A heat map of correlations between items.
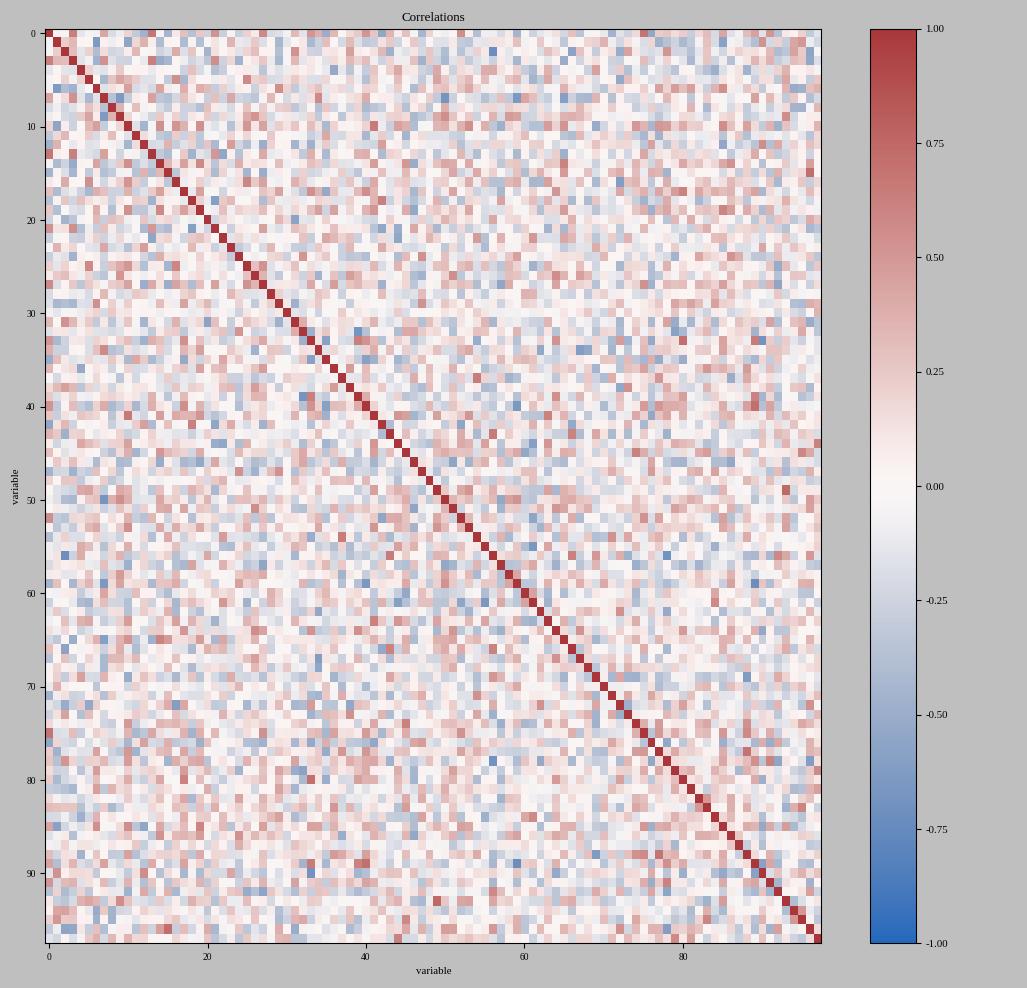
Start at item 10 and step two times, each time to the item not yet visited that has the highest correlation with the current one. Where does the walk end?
63
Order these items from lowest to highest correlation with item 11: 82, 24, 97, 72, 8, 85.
85, 72, 82, 24, 97, 8
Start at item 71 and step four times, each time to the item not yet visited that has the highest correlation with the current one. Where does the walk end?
88
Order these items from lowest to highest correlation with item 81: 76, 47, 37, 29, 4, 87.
87, 4, 37, 76, 47, 29
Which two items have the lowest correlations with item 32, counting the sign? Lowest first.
39, 79
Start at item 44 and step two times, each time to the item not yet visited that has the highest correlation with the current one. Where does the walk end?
79
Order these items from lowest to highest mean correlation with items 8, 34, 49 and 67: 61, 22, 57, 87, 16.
61, 57, 22, 87, 16
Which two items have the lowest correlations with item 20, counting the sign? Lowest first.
31, 2
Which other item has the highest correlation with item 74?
45
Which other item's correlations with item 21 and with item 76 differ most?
0
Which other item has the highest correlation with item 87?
24
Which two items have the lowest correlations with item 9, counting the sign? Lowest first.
7, 46
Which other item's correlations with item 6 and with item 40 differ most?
3
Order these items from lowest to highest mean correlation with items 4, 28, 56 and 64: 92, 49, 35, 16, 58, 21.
21, 16, 35, 49, 58, 92
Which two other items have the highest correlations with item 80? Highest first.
33, 17
